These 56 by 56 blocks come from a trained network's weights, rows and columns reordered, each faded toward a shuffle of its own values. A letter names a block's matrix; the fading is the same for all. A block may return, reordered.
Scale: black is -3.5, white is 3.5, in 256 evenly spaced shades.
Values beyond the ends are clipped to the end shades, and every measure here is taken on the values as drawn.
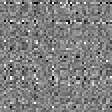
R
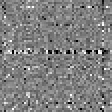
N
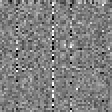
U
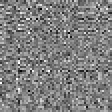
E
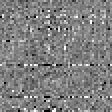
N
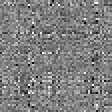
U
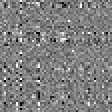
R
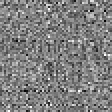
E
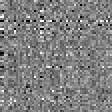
R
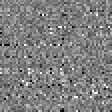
N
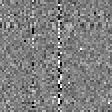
U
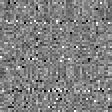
N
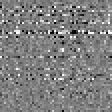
R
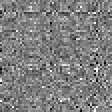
U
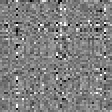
R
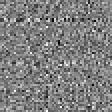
E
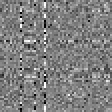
U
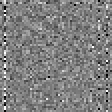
U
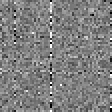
U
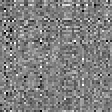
U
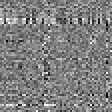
E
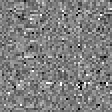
N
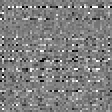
R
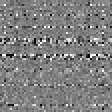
R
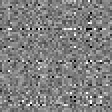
R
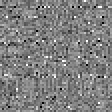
N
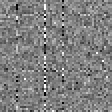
U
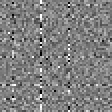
U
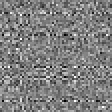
E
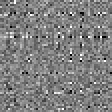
R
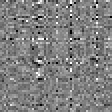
R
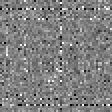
N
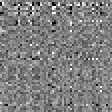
R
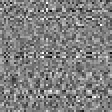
E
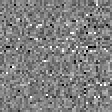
N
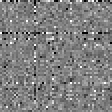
N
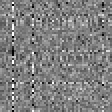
U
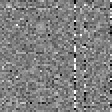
U
